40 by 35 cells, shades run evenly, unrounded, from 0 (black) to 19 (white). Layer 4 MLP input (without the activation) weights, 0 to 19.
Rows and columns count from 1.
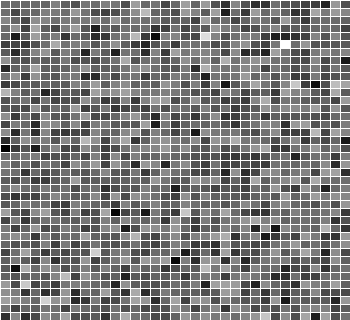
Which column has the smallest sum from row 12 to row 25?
25
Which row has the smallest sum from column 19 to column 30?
20
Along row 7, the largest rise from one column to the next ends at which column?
28
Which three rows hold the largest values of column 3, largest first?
36, 34, 32
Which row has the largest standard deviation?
5
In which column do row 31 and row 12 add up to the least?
22
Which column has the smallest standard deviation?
6
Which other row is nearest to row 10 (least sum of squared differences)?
4
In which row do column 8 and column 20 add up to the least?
17
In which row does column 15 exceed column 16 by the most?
16
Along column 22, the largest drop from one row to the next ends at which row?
31
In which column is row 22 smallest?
23
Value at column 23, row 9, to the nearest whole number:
9
